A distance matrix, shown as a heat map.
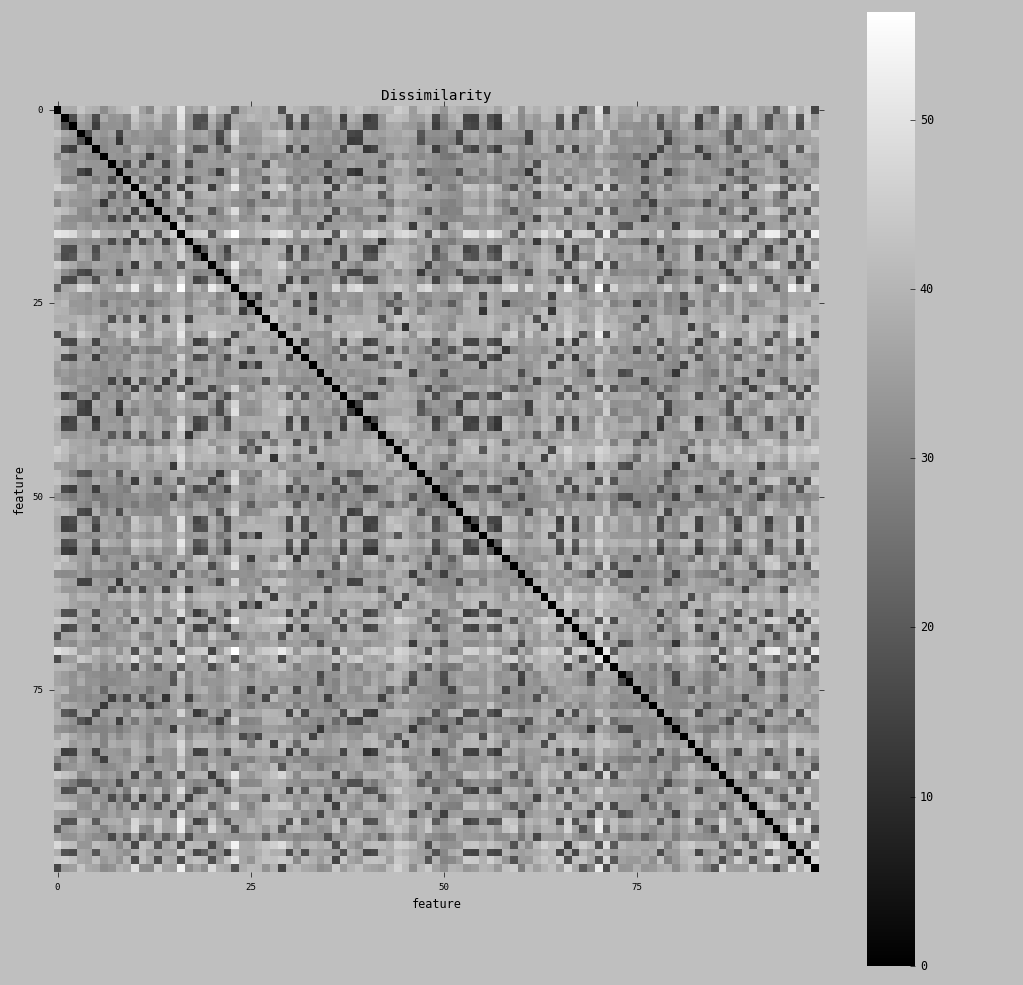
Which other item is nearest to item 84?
6
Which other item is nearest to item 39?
8
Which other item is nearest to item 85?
68
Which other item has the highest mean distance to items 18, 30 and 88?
16
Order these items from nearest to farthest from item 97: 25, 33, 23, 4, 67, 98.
25, 4, 33, 67, 98, 23
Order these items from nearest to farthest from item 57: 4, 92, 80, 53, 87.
53, 92, 87, 80, 4
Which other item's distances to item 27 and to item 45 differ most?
28
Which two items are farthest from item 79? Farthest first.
23, 71
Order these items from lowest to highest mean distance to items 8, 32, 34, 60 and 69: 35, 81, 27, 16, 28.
35, 81, 27, 28, 16
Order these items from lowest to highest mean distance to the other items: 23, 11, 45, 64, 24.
24, 11, 64, 45, 23
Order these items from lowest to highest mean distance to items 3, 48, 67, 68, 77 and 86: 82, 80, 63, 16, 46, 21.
21, 80, 16, 46, 82, 63
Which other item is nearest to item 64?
26
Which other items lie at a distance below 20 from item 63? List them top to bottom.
28, 45, 82
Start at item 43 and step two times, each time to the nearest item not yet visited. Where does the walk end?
58
